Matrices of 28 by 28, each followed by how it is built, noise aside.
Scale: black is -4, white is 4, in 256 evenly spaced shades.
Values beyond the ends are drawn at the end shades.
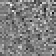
upper triangular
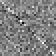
diagonal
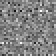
uneven rows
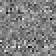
uneven rows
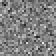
diagonal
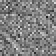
Toeplitz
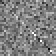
diagonal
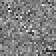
banded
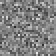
repeating rows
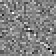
diagonal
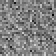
Toeplitz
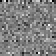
uneven rows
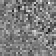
upper triangular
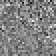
upper triangular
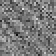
Toeplitz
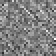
Toeplitz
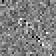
banded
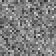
Toeplitz
